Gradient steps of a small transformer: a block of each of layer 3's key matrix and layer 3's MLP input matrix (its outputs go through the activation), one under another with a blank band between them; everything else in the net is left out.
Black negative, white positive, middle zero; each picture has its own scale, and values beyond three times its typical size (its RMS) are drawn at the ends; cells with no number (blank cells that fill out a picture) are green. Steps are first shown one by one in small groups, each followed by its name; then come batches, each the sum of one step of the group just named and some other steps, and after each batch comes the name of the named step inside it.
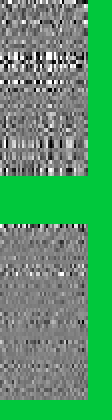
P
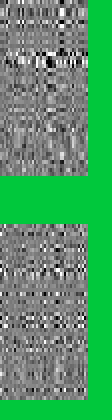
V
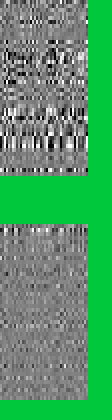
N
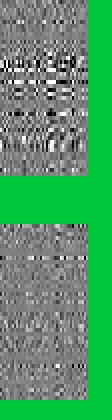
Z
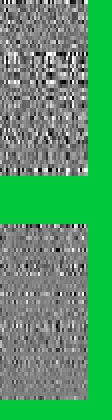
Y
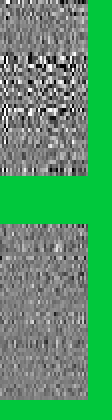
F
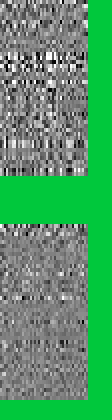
P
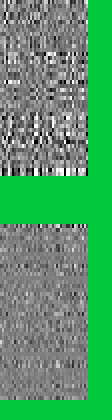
Y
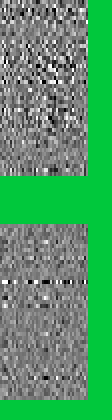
F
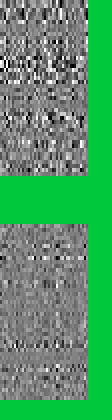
Z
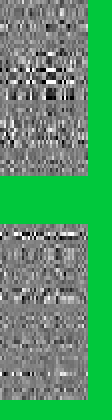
V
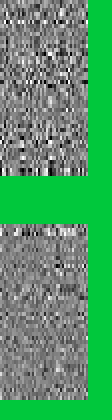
V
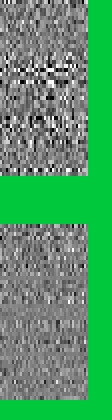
Y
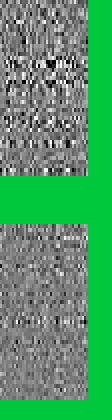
V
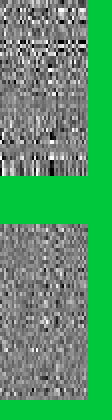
V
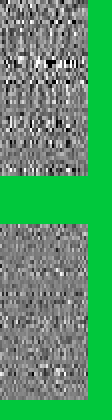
V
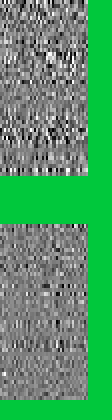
Y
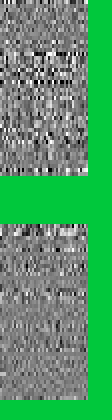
Y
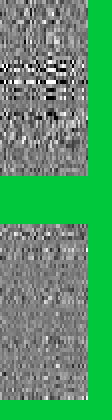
Z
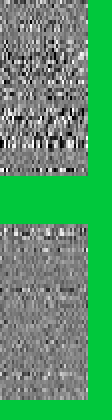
N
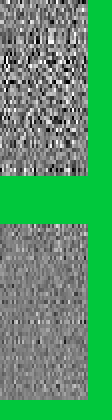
F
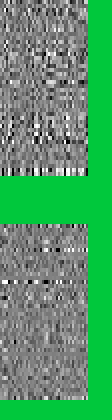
Y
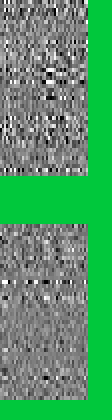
Y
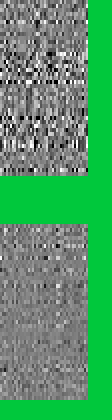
N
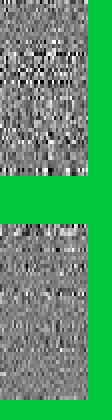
Y
